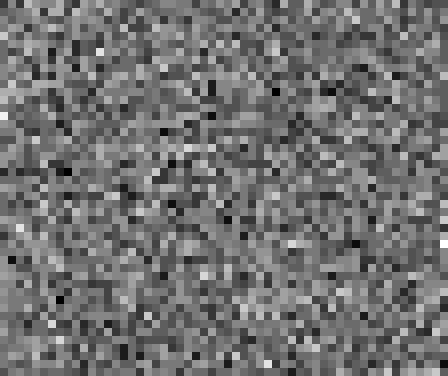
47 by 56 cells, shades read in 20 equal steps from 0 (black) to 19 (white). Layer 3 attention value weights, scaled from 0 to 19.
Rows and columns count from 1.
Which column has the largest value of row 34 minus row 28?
29
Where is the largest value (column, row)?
56, 31
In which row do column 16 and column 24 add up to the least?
21
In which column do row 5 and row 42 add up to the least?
40
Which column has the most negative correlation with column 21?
45
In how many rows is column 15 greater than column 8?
22
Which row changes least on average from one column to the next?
23
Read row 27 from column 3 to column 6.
9 8 11 13
